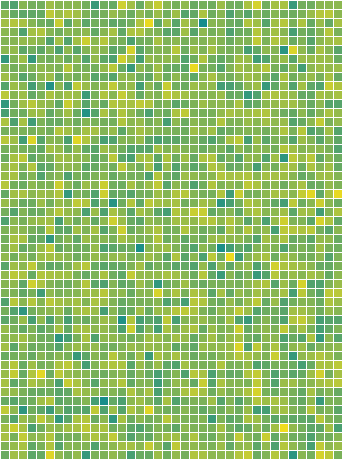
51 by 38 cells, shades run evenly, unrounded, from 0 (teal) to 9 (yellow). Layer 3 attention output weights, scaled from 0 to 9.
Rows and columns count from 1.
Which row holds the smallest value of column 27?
29
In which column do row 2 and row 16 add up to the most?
9
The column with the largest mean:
37
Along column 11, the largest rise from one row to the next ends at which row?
46
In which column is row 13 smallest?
10
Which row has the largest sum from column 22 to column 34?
20
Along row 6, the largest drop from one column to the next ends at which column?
16
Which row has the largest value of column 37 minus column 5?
33
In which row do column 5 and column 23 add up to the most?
42
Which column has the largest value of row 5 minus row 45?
12
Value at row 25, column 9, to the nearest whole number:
4
